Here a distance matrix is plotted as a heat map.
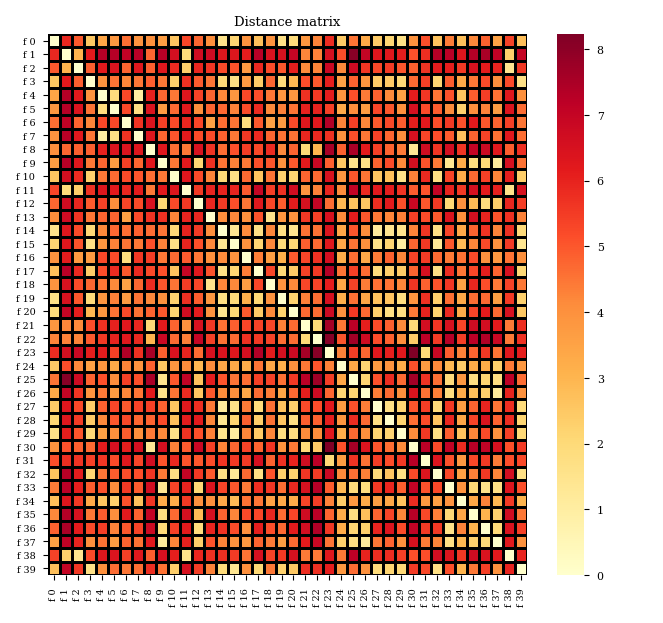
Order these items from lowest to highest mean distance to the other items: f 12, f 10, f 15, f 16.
f 15, f 10, f 16, f 12
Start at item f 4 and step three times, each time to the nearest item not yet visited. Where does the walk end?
f 34
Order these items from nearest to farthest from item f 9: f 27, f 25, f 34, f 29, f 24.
f 25, f 24, f 34, f 29, f 27
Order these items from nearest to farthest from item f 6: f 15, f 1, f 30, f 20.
f 15, f 20, f 30, f 1
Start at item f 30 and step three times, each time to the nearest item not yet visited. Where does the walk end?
f 22
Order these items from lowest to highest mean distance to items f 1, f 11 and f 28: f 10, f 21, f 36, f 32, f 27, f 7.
f 21, f 27, f 10, f 32, f 7, f 36
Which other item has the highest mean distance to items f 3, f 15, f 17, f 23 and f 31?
f 1
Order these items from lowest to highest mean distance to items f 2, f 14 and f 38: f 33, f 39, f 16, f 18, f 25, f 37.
f 16, f 39, f 18, f 37, f 33, f 25
